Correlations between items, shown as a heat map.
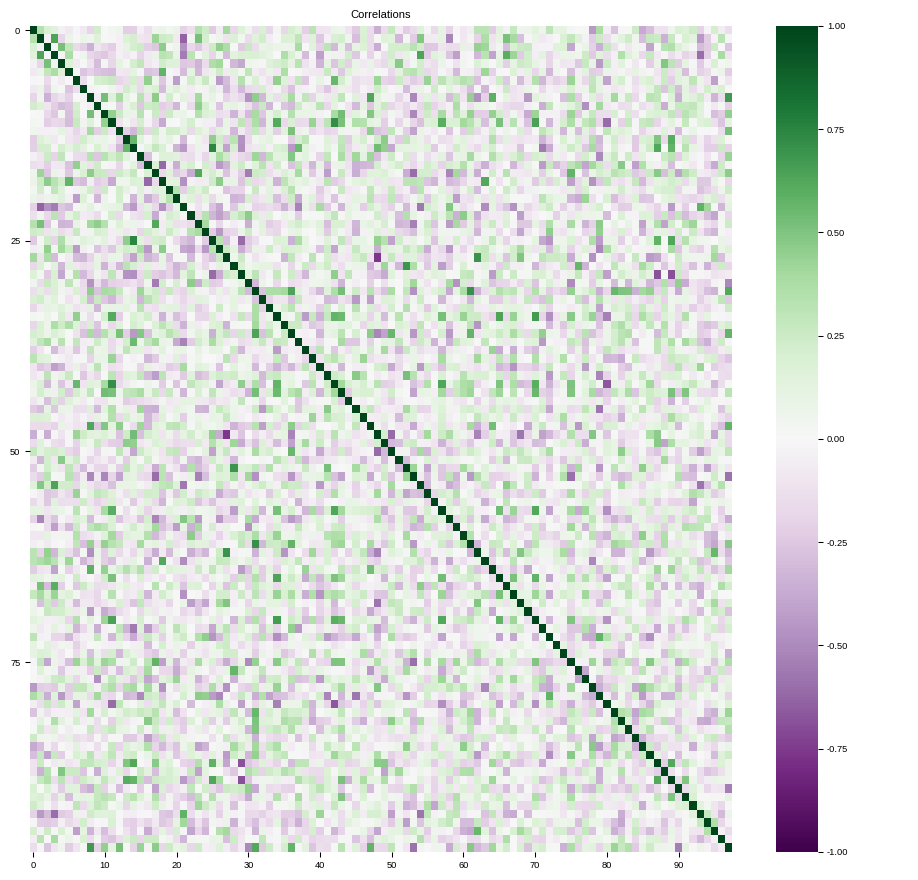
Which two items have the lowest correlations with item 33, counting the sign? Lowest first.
79, 9
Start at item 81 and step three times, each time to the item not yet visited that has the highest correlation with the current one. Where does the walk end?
36
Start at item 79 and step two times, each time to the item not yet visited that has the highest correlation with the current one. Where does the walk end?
24
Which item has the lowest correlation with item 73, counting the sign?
16
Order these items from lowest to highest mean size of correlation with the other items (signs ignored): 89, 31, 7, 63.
7, 63, 89, 31
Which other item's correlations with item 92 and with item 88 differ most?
23
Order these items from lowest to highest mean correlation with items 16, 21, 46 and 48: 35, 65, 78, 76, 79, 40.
35, 65, 76, 79, 40, 78
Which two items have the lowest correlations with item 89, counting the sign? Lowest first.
29, 21
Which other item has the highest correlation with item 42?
11
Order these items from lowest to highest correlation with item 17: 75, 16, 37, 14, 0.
0, 16, 14, 37, 75
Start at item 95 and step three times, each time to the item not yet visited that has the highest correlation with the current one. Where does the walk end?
68
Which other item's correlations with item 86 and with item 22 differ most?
30
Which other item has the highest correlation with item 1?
3
